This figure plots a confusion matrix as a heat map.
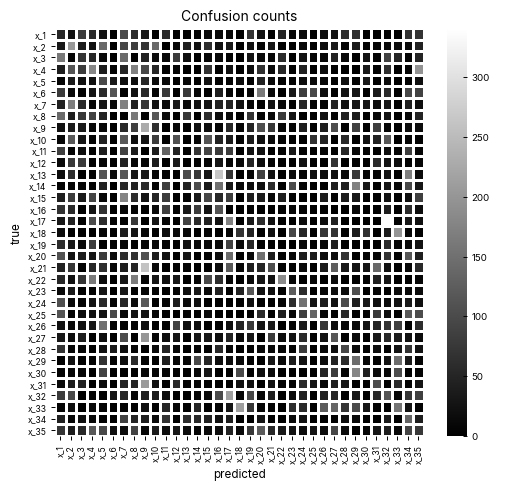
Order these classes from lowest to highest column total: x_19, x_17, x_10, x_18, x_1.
x_18, x_10, x_19, x_17, x_1
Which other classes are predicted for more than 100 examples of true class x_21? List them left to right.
x_9, x_17, x_27, x_31
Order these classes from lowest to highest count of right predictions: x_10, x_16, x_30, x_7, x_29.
x_30, x_10, x_16, x_29, x_7
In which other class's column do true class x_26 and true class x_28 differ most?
x_5
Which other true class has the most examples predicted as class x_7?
x_15
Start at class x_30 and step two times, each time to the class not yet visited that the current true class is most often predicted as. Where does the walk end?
x_33
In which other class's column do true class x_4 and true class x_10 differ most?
x_35
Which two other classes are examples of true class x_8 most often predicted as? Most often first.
x_1, x_10
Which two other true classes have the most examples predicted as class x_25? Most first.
x_6, x_10
